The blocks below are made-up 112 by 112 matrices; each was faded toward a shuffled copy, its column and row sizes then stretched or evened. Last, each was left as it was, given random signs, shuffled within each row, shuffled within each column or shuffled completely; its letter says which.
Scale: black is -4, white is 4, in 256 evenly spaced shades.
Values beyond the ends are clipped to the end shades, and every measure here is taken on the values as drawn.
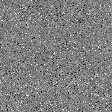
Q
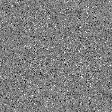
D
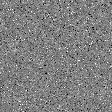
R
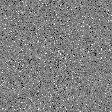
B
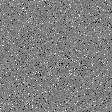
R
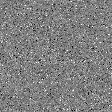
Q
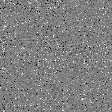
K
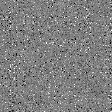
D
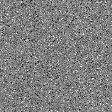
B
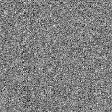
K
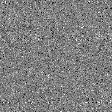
D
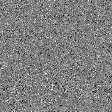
D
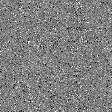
D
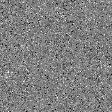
B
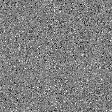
D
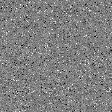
D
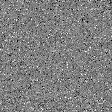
Q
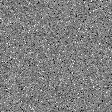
R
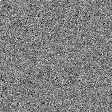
Q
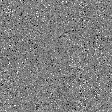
B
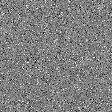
Q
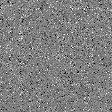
D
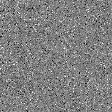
B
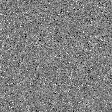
Q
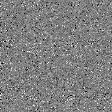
D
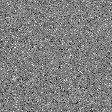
Q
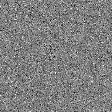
B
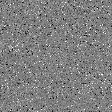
Q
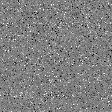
Q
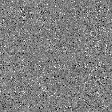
D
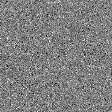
D
